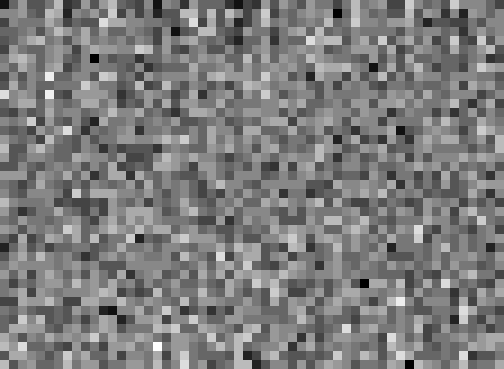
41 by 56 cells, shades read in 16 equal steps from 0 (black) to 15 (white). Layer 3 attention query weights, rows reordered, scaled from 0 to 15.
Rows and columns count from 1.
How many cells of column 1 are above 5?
29
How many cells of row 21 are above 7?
27
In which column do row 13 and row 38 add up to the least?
34
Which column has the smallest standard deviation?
49
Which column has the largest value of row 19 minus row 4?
20
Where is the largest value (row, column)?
39, 18
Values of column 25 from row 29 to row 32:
13 9 10 5
